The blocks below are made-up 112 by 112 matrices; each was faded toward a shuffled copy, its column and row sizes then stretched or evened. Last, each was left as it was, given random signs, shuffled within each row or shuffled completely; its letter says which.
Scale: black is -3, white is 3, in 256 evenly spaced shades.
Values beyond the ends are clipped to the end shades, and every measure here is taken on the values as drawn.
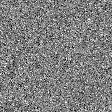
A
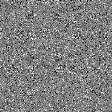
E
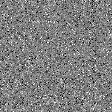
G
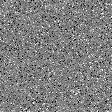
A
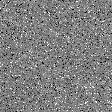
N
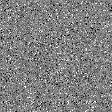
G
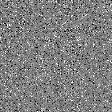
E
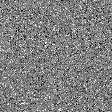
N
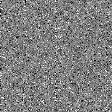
G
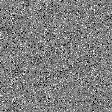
G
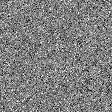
A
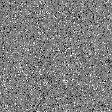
G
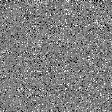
E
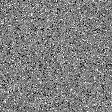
A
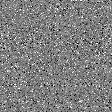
N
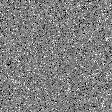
A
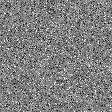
A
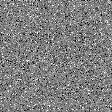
N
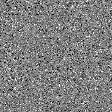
G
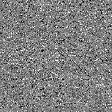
E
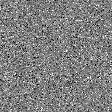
N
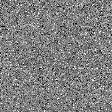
G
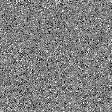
G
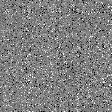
E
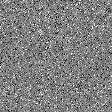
G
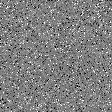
A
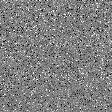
N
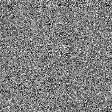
G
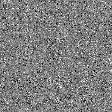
G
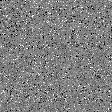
N
